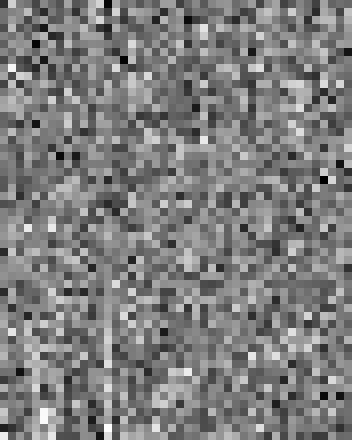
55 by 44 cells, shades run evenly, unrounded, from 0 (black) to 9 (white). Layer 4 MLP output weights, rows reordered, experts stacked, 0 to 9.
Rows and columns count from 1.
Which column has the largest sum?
14
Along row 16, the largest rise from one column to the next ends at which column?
6
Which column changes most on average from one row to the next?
41
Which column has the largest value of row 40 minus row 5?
8
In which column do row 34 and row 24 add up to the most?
40
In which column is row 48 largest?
42
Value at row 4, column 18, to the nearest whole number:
3
